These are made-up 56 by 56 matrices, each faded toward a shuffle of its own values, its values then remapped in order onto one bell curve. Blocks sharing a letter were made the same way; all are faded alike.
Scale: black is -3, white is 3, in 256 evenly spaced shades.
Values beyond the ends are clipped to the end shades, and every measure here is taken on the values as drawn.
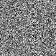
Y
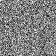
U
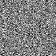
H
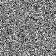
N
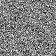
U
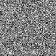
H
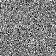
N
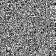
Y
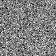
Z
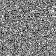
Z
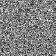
N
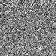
N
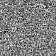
Z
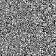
Y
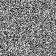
U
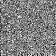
N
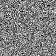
N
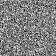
U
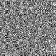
H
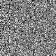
Y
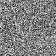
Y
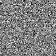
Z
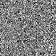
Y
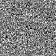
N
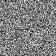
U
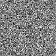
H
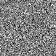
Z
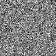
Y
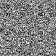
H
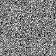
Y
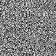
Y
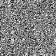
N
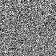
N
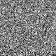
Z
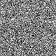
U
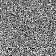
Z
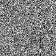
Y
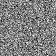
U
